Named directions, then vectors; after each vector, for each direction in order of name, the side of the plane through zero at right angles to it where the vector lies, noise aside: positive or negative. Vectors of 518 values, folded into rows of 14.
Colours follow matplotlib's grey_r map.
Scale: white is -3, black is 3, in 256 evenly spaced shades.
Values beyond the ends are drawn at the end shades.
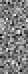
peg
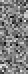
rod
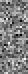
positive, positive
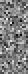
positive, positive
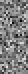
positive, positive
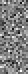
negative, positive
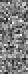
negative, negative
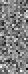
negative, positive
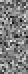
positive, positive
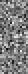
negative, negative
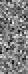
negative, negative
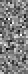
negative, negative
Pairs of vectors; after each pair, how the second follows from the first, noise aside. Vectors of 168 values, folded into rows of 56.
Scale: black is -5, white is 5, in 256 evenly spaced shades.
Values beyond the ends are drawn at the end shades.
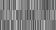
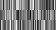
scaled up.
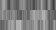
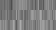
wrapped around, negated, shrunk.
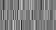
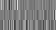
wrapped around, negated, partly zeroed.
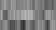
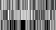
scaled up.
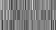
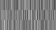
wrapped around, shrunk.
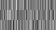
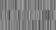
reversed, negated, shrunk.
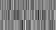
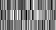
reversed, negated, scaled up.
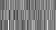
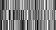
scaled up.
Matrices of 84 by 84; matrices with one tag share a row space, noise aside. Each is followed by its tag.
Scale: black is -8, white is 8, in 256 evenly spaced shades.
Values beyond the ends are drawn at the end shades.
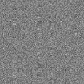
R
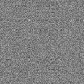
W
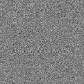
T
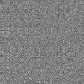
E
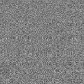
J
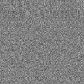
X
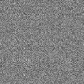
T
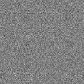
T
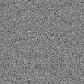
W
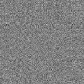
J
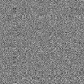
R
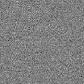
W
